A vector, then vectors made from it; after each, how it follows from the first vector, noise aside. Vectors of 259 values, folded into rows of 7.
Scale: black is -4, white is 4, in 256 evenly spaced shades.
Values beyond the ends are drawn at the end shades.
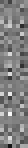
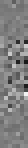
wrapped around, negated, partly zeroed.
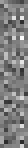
wrapped around.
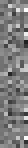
wrapped around.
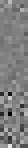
negated, partly zeroed.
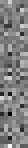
negated.
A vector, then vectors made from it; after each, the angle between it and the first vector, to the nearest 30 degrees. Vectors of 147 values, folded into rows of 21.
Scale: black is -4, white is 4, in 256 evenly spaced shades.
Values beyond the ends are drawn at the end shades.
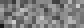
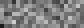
30 degrees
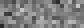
30 degrees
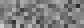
150 degrees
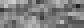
120 degrees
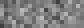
30 degrees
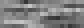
90 degrees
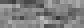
60 degrees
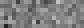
90 degrees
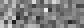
120 degrees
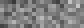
30 degrees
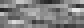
90 degrees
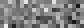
120 degrees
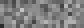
30 degrees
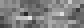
60 degrees
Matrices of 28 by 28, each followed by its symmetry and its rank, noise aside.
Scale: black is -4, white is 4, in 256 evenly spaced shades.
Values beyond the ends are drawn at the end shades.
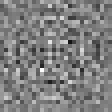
antisymmetric, rank four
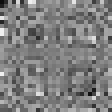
symmetric, rank three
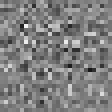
no symmetry, rank six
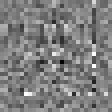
no symmetry, rank four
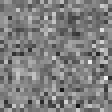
antisymmetric, rank six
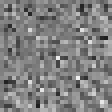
symmetric, rank six
